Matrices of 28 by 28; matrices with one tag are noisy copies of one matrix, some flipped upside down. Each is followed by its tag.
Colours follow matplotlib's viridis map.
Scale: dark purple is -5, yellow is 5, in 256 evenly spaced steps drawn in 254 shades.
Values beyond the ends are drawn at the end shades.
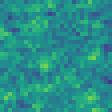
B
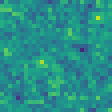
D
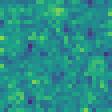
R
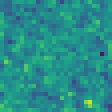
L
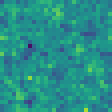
R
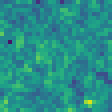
L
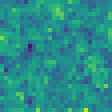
R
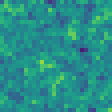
D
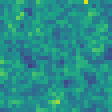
R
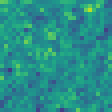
L
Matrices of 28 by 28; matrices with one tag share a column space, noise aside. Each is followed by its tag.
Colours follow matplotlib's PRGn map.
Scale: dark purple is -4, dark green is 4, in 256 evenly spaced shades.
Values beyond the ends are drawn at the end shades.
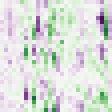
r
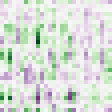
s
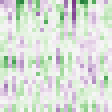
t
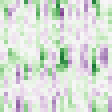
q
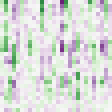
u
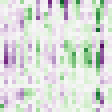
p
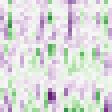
r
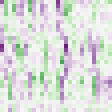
u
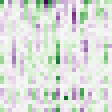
p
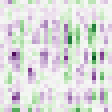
s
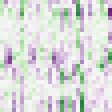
q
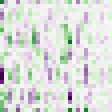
s
